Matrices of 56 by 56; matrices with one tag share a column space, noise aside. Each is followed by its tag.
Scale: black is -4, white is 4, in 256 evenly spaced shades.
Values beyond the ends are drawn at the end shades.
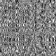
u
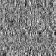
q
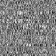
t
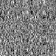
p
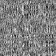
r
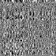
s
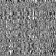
s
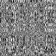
u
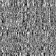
q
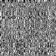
s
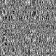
p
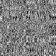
p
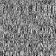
r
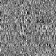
t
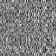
u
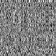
u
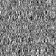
p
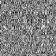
t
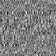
t
